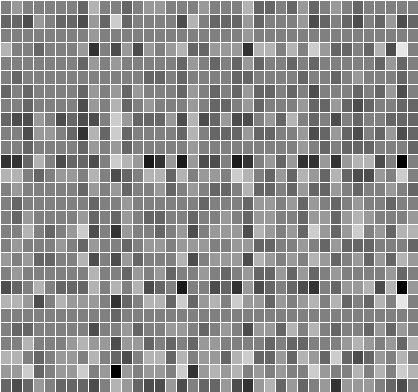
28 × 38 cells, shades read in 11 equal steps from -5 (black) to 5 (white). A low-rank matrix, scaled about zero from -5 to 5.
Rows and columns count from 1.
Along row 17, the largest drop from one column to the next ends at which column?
9
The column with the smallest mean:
8
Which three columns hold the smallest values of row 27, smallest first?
11, 18, 4
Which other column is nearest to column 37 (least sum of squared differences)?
17
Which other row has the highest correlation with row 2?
10
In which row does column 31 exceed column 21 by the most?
26
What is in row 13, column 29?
1
